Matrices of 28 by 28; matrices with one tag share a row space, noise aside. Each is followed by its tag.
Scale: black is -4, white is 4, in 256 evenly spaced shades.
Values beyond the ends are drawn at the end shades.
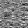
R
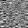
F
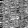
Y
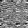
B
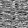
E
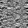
B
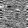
B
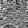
B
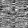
E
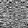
F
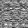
R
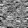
B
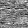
E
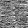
E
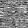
E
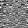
F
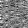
Y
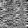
B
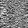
F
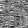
Y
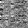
Y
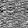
F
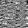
B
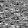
Y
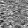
F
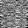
B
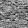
E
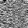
F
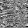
B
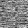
E
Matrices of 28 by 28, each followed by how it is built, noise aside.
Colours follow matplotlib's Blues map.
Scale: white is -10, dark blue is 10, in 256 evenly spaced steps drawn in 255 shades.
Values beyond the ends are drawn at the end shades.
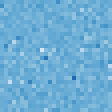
sparse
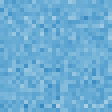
low rank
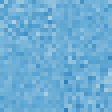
block diagonal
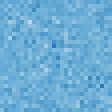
block diagonal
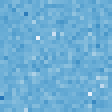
sparse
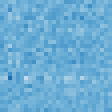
low rank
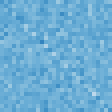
diagonal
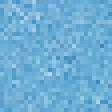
block diagonal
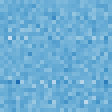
uneven rows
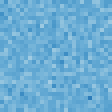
noise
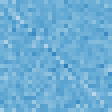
diagonal
